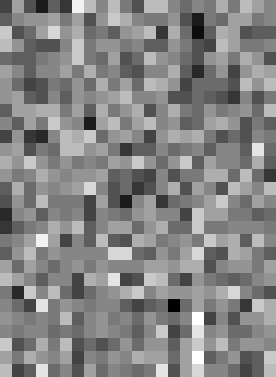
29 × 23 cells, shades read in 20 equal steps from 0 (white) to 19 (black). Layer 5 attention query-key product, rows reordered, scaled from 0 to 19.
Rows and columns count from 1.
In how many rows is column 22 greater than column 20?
12
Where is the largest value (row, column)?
24, 15
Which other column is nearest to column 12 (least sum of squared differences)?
3
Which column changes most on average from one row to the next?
4
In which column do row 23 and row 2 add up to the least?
20
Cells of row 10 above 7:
15
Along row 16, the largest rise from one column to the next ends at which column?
14
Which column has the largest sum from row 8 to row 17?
1
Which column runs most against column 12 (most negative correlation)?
8
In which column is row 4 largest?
18
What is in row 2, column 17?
17
